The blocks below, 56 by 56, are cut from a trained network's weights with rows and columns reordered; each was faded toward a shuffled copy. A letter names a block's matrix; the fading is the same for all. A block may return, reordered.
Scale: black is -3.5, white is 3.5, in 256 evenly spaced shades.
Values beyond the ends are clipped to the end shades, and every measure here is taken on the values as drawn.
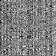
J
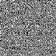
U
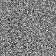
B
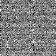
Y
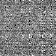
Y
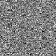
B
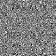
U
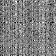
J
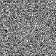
U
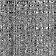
J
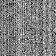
J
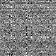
Y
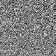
U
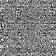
Y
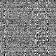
Y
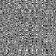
U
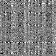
J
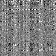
J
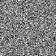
B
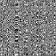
U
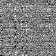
Y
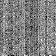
J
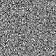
B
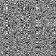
U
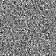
U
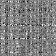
J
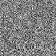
B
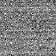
Y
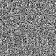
B
